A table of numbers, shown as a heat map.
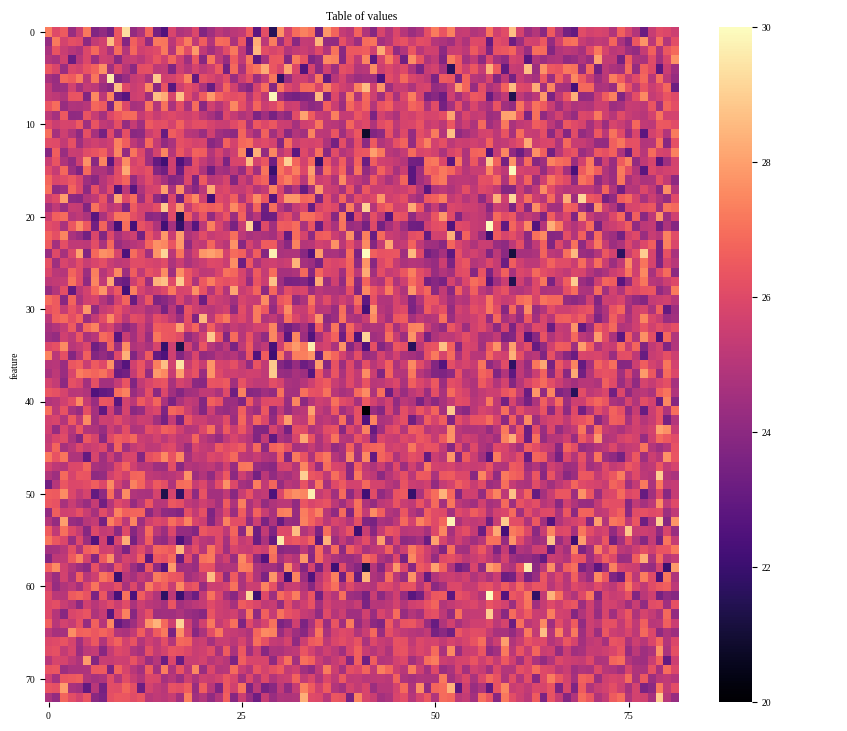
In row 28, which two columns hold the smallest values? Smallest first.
10, 3
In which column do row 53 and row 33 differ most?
79
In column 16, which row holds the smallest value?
6
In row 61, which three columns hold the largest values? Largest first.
57, 26, 65
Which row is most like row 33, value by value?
59
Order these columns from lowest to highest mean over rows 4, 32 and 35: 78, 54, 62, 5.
54, 78, 62, 5
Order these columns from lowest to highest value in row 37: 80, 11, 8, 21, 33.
33, 11, 8, 80, 21
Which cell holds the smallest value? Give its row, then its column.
41, 41
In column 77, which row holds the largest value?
24
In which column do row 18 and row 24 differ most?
60
